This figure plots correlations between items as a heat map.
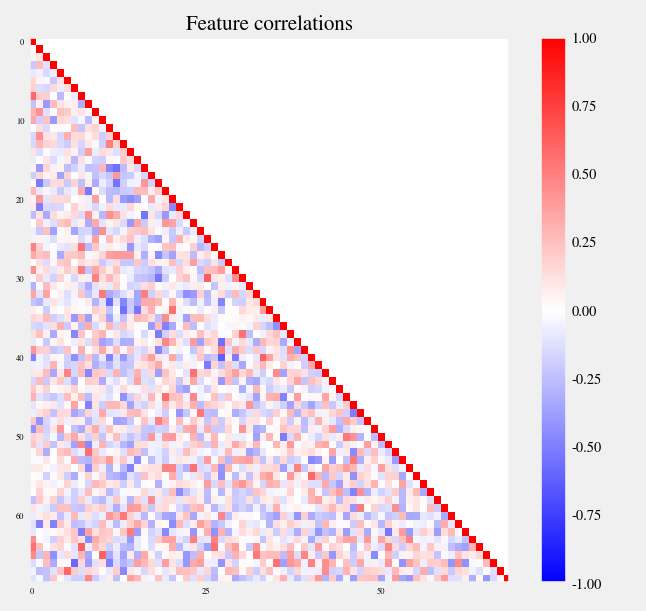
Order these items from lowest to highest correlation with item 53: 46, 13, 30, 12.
12, 13, 30, 46
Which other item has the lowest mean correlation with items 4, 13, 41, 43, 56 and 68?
65
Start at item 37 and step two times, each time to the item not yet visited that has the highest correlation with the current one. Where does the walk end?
25
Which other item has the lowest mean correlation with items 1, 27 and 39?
18
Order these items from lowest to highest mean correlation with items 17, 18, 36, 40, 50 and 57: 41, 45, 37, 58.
37, 45, 58, 41
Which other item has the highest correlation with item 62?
14
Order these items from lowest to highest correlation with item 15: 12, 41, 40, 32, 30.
32, 30, 40, 12, 41
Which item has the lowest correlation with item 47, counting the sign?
46
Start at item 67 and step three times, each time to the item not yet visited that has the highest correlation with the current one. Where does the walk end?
23
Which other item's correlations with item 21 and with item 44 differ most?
57
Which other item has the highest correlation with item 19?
45
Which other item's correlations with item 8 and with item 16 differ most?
22
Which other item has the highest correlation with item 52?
8
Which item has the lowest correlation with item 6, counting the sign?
66
